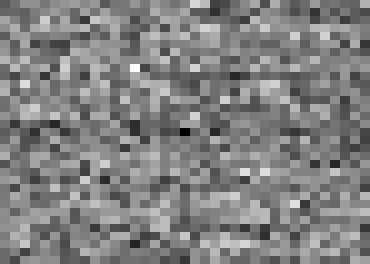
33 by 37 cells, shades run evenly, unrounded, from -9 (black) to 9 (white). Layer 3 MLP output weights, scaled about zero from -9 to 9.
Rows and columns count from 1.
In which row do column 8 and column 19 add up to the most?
30
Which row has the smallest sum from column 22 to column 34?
10
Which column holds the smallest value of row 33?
19
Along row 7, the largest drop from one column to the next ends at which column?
17
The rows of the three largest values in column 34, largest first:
22, 32, 27
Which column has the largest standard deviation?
14
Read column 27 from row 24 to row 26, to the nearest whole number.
0 -1 -2
